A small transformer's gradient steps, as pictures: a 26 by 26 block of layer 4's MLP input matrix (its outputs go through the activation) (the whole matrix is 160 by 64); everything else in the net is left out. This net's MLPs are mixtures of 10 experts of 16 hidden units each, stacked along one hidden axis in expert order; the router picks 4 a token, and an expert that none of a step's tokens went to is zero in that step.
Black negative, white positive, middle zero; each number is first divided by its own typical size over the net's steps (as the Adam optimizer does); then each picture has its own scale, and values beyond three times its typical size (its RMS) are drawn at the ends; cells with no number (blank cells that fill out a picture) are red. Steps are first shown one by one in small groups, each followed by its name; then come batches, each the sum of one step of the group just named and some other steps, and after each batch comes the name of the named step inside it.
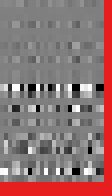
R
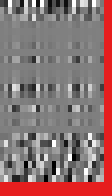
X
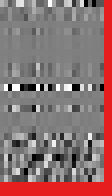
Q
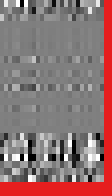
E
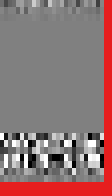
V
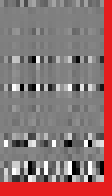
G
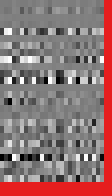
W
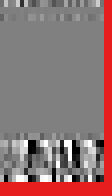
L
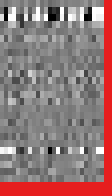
W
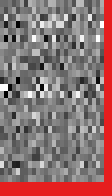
Q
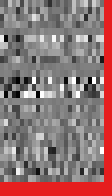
X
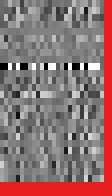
X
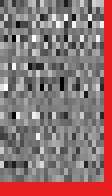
X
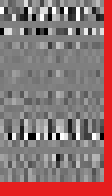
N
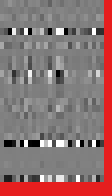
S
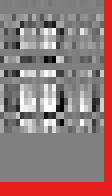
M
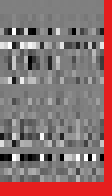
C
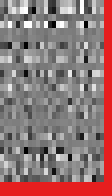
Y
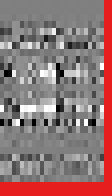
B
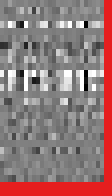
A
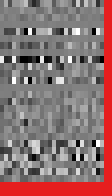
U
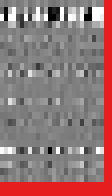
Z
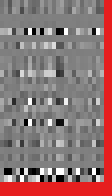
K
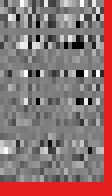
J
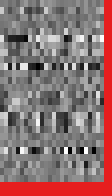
U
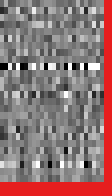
U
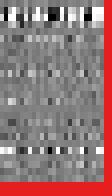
Z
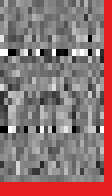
U
